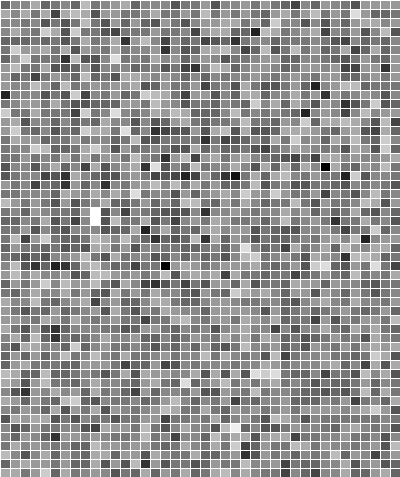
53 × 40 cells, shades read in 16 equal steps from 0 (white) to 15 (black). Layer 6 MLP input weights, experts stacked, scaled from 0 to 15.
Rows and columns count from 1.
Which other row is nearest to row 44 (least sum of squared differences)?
35
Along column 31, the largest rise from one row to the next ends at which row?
13
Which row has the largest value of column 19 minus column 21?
20
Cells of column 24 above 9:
6
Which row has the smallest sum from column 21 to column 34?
22
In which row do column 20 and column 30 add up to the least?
23
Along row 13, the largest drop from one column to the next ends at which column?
9
